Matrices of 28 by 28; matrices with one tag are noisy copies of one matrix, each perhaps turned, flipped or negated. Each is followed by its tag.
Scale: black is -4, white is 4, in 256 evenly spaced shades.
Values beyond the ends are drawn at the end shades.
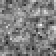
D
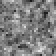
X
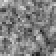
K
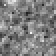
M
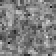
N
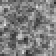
D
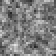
X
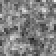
N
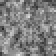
K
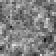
X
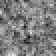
M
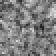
M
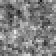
N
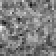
D
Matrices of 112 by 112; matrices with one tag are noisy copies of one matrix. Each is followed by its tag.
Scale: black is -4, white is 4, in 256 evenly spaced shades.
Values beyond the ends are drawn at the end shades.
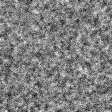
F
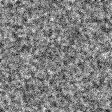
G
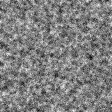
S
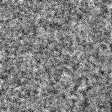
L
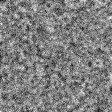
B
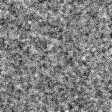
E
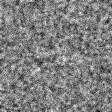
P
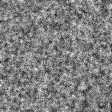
L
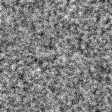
P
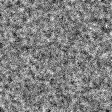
G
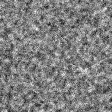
F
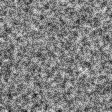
F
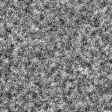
F
